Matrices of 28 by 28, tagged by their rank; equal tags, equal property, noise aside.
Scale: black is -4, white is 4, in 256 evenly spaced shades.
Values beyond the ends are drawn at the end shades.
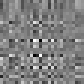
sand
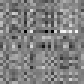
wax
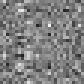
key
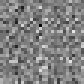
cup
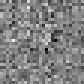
cup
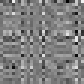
sand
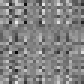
sand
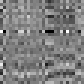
sand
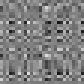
sand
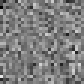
key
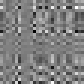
sand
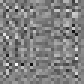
wax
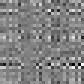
sand
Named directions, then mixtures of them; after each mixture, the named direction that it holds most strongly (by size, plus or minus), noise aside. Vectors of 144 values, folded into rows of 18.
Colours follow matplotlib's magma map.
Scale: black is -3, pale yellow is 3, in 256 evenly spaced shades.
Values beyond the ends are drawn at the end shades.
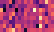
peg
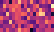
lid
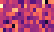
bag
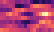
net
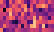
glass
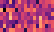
peg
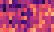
net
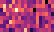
peg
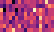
peg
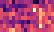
peg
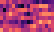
net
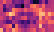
net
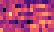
net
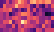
net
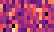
bag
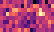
lid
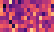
lid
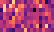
peg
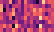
peg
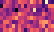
bag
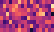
lid
